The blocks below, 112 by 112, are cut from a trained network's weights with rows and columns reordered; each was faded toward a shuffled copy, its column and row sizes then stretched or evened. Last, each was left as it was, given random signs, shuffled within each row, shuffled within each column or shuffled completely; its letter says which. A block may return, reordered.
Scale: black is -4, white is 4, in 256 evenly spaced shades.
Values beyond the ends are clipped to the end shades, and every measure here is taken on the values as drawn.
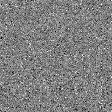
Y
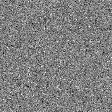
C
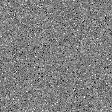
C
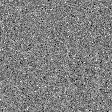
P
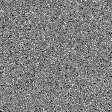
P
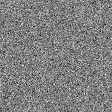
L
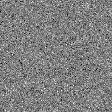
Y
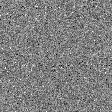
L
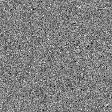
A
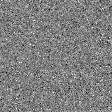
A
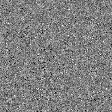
Y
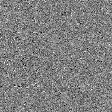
Y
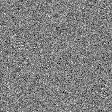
C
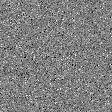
P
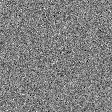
P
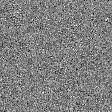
C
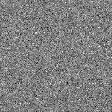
Y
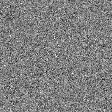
A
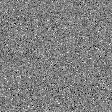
L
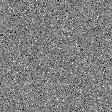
P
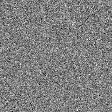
A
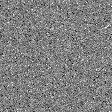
P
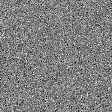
C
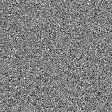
Y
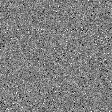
A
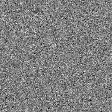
A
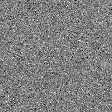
P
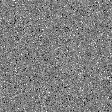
C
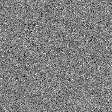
A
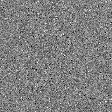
C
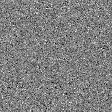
L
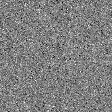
P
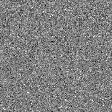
Y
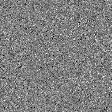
A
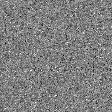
A
